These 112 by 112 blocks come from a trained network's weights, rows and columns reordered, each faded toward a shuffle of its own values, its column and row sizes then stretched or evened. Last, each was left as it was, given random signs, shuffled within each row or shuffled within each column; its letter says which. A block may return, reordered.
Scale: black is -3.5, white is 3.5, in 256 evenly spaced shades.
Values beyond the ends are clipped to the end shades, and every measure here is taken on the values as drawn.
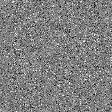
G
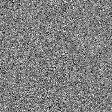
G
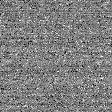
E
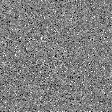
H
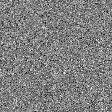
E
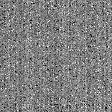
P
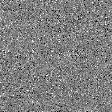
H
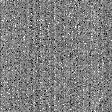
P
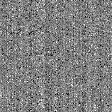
P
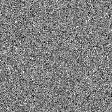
G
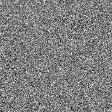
H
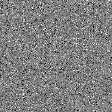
H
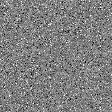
G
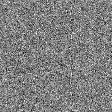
G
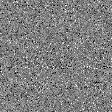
H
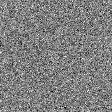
E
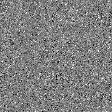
H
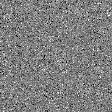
H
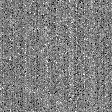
G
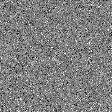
G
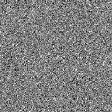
P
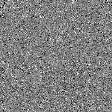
H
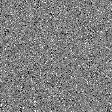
G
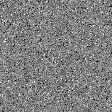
E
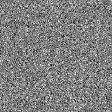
P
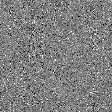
G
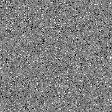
H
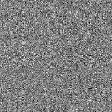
P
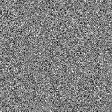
P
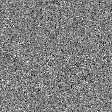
E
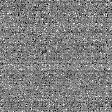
P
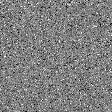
E
